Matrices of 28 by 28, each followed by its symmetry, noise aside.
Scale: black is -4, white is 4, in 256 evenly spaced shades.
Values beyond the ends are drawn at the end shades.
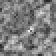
symmetric.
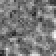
symmetric.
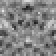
mirrored left to right.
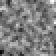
antisymmetric.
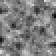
same after a half turn.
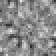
symmetric across the other diagonal.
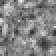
symmetric.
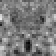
mirrored left to right.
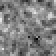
no symmetry.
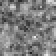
no symmetry.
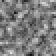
same after a half turn.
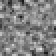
same after a half turn.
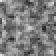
mirrored top to bottom.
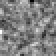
antisymmetric.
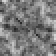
same after a half turn.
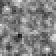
symmetric across the other diagonal.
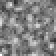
symmetric across the other diagonal.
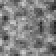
mirrored top to bottom.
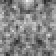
mirrored left to right.
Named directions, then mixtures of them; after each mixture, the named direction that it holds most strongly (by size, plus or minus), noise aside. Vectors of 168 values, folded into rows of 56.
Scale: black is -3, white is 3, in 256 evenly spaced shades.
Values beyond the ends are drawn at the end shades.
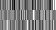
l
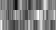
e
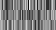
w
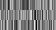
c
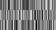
c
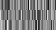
w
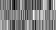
l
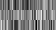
c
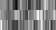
e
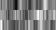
e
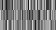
w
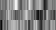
e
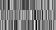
c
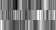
e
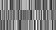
c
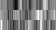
e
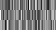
w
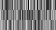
w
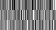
l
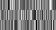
c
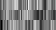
e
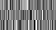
c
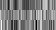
c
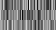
w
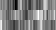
e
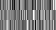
l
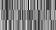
w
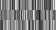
l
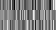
l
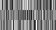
c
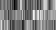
e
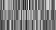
w
